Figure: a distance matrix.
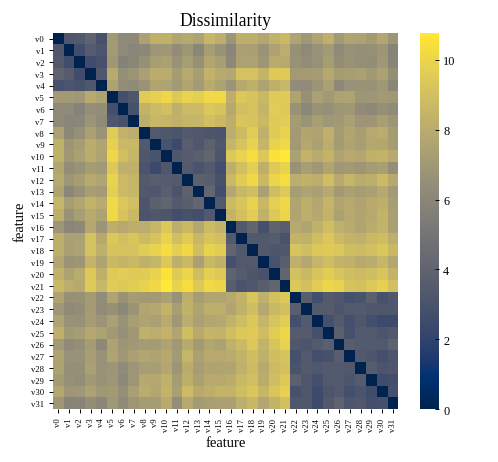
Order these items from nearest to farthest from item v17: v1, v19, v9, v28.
v19, v1, v28, v9
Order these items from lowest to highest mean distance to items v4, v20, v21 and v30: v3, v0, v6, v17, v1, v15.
v17, v1, v0, v3, v6, v15
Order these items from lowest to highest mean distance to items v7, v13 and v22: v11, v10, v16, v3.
v11, v10, v3, v16
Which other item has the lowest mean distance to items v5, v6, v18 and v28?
v7
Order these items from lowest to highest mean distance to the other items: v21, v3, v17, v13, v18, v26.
v26, v13, v3, v17, v18, v21
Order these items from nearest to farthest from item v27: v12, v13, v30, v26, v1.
v30, v26, v1, v13, v12
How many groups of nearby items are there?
5
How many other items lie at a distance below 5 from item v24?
9
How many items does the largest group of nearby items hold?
10
